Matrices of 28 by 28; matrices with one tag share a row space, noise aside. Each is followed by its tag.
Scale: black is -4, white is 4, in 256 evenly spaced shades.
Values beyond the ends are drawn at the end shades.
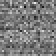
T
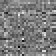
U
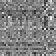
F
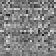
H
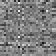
U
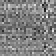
F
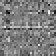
H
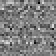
T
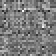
U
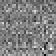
F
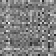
H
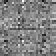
U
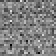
T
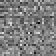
T
